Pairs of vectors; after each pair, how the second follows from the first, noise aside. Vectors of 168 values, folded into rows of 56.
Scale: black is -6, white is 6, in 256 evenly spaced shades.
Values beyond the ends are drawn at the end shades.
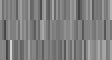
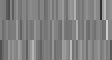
reversed, negated, partly zeroed.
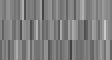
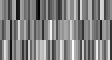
wrapped around, scaled up.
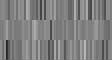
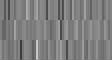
reversed, partly zeroed.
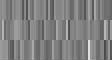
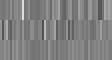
reversed, partly zeroed.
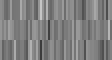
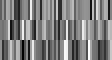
wrapped around, negated, scaled up.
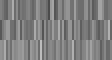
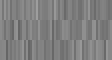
wrapped around, shrunk.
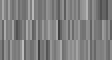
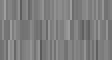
wrapped around, shrunk.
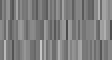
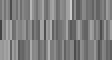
reversed.
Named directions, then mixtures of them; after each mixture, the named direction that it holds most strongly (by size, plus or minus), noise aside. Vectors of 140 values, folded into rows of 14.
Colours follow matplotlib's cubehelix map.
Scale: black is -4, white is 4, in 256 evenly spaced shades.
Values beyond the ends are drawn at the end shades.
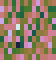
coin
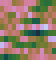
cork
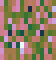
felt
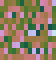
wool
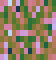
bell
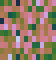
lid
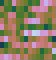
cork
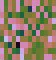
felt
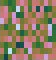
bell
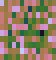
felt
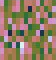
felt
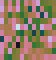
coin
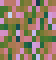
lid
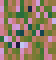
felt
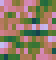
cork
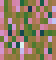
felt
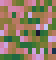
cork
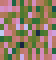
coin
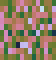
wool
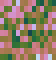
lid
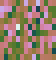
coin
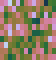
bell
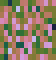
bell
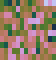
bell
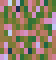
bell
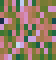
coin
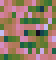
cork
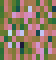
felt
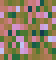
felt
